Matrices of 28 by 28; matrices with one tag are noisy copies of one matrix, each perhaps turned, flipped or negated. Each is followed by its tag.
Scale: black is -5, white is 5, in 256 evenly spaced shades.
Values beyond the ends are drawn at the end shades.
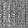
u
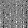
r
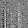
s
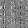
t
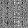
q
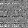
r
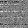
r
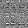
t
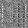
u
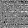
r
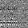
s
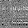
s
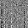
r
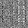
u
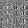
t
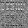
u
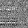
s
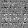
q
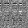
t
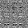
t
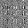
t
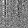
s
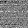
r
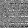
r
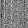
r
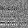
s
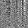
s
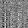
s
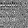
s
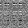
t
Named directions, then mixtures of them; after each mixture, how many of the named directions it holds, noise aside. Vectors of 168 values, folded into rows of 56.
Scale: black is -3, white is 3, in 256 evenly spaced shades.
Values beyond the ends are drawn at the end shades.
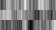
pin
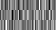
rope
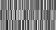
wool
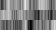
one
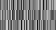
one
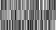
three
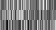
two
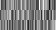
three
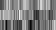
two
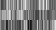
two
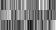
three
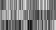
two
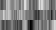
one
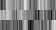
one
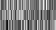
two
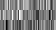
three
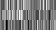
three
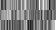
three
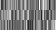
three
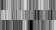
one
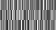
one
